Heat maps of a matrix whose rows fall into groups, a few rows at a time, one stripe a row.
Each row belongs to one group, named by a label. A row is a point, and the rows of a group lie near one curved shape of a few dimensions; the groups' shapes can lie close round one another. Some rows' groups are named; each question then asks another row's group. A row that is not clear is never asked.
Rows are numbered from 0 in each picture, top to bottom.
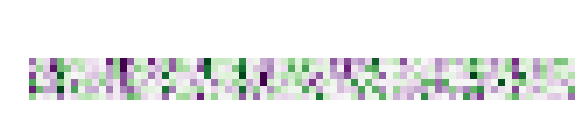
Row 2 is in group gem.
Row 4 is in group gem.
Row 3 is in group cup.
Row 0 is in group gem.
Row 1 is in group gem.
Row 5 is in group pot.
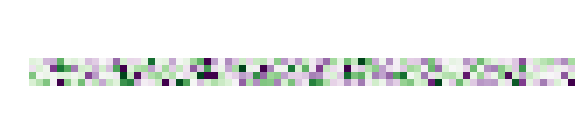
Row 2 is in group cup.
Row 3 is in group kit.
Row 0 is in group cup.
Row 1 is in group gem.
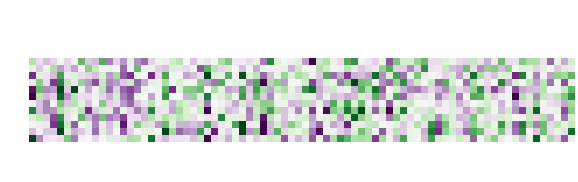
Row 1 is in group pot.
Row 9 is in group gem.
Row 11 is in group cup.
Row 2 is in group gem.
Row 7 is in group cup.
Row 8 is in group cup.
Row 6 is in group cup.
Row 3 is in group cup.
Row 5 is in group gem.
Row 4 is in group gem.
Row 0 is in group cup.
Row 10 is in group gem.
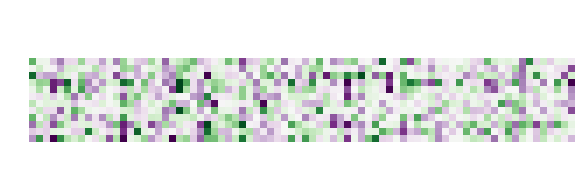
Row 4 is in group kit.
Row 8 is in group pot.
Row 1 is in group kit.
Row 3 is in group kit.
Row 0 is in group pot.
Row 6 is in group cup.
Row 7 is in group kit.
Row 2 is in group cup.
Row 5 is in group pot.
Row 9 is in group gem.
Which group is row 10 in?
pot
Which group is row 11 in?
gem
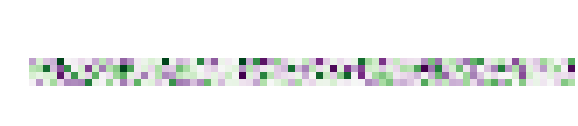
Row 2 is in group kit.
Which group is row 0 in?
gem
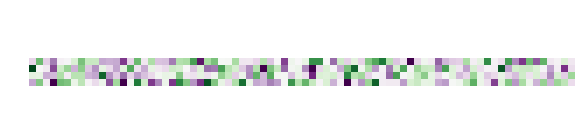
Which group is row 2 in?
cup
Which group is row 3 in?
gem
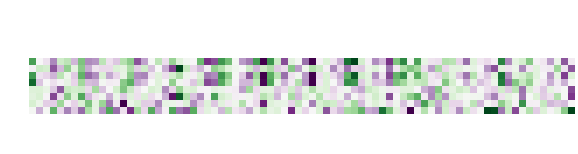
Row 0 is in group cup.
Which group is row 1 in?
kit
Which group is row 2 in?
cup
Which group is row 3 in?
cup
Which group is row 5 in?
kit
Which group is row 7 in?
pot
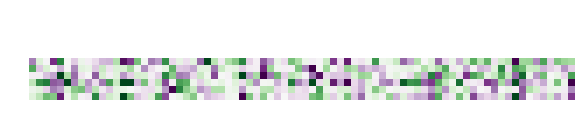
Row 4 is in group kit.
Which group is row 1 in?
cup
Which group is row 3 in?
kit
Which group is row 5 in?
kit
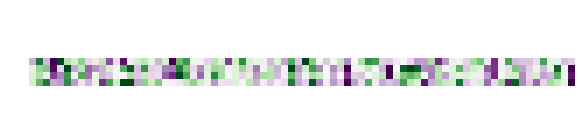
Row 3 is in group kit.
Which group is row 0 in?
gem
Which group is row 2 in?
kit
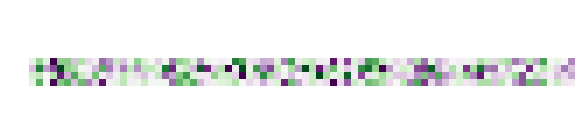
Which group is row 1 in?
gem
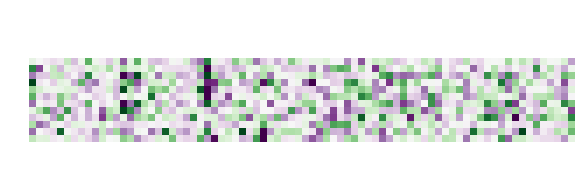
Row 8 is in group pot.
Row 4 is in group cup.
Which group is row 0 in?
pot
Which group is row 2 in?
pot
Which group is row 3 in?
cup
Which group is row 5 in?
cup
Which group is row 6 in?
pot
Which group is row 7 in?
kit
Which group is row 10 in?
gem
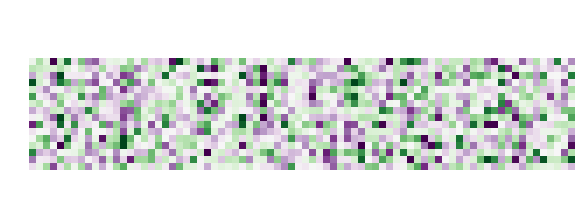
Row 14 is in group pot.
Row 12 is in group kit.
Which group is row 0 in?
kit
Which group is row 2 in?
gem
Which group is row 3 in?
cup
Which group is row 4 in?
cup
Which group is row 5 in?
cup
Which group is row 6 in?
cup
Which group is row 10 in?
pot
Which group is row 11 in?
kit
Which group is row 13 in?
cup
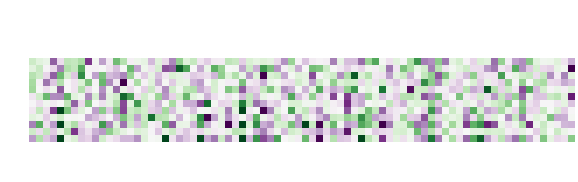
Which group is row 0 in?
kit
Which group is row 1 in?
kit
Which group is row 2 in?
cup
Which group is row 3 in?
cup
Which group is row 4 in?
pot
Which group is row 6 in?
pot
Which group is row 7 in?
gem
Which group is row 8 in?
cup
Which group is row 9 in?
gem
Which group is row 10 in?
pot
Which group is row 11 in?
gem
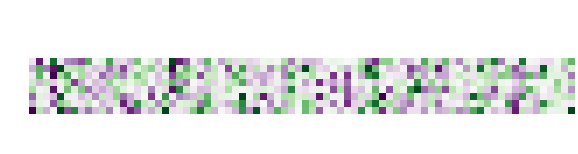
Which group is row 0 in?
pot
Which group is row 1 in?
gem
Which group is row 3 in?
pot
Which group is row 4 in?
kit
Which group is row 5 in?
gem
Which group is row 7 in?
gem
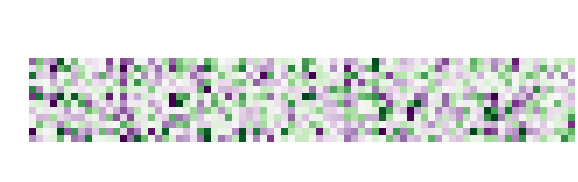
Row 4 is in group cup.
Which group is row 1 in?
gem
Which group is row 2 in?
cup
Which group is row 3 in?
pot
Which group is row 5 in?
gem
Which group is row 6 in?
kit
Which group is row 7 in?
pot
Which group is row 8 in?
pot
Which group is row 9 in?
kit
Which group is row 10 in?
gem
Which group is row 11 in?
pot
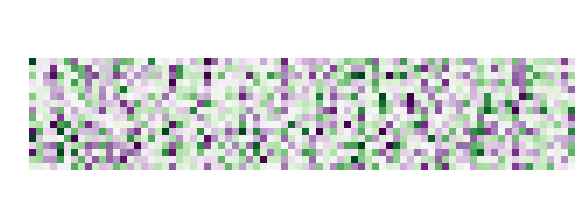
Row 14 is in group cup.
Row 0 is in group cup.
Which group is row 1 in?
kit
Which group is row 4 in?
kit
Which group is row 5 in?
pot
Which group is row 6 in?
pot
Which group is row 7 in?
pot
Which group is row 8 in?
pot
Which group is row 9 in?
kit
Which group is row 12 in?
cup
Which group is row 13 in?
gem
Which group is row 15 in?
kit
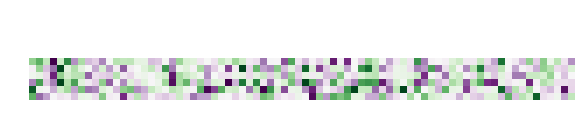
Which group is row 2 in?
kit
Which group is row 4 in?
cup
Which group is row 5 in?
cup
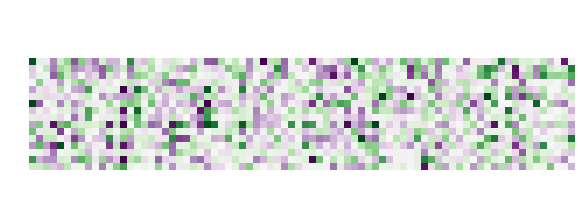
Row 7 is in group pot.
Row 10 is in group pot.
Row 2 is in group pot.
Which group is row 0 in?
cup
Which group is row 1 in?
pot
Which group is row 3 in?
kit
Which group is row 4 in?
pot
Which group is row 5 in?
pot
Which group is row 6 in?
cup
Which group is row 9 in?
gem
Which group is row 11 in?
pot
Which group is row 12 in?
gem
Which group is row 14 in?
cup
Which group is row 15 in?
kit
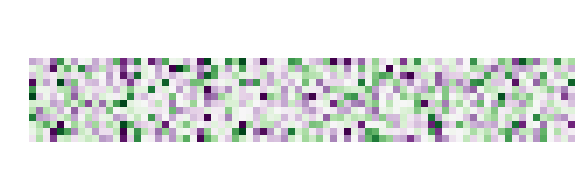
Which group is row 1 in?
kit
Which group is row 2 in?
pot
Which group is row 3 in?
gem
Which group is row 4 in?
cup
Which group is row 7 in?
pot
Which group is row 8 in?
cup
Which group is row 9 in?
kit
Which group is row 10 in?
gem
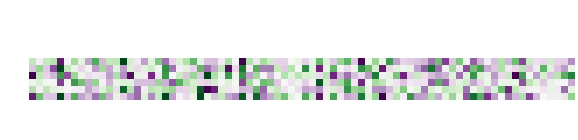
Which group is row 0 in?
kit
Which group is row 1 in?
gem
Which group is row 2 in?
gem
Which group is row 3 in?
kit
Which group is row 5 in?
gem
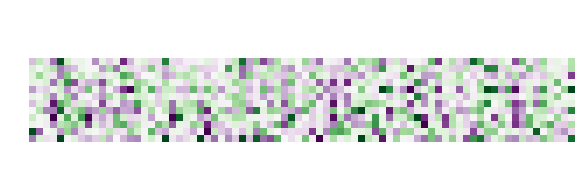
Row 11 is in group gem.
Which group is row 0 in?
gem
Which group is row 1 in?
pot
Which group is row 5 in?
pot
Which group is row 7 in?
cup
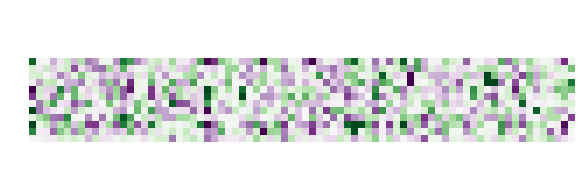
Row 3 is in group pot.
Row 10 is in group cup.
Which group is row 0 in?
cup
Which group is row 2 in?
pot
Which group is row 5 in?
gem
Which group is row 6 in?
pot
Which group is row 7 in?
cup
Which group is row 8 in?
kit
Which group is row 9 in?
cup
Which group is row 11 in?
kit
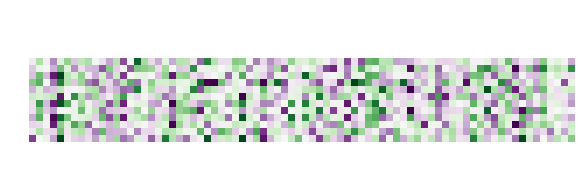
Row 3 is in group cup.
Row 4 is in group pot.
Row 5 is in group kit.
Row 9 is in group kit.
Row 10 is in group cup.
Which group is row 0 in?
pot
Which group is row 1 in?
pot
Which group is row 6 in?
gem
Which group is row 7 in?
pot
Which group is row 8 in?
gem
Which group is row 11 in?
gem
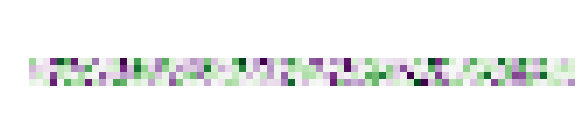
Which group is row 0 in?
gem
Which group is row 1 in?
pot
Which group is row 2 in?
pot
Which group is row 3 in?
kit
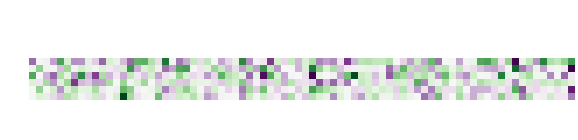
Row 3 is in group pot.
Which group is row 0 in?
pot
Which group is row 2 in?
cup
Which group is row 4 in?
kit
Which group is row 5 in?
kit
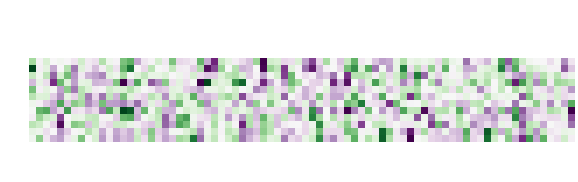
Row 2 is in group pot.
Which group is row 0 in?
cup
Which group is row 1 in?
cup
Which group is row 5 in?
pot
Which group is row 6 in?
cup
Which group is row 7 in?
kit
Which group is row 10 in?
pot
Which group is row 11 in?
pot
